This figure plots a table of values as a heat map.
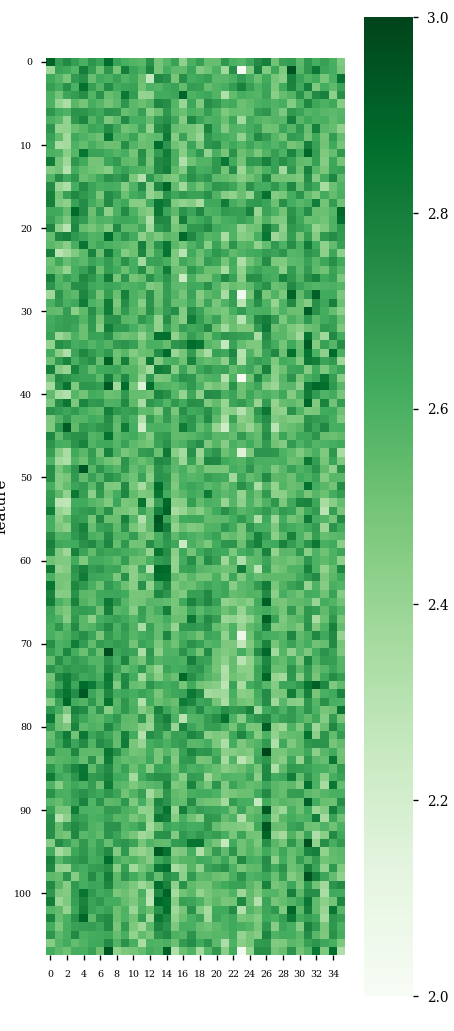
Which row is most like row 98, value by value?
30
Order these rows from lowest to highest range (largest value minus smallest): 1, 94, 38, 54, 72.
72, 54, 94, 38, 1
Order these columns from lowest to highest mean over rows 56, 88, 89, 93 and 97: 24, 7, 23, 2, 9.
2, 23, 24, 9, 7
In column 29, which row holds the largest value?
1
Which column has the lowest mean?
23
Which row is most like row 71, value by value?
32
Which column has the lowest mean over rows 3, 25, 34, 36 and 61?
21
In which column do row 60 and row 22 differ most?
4
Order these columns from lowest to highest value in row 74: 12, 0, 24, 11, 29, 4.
11, 24, 0, 12, 4, 29
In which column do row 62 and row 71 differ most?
13
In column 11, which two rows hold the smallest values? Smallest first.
39, 44
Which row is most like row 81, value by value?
41
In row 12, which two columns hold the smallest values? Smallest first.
16, 2
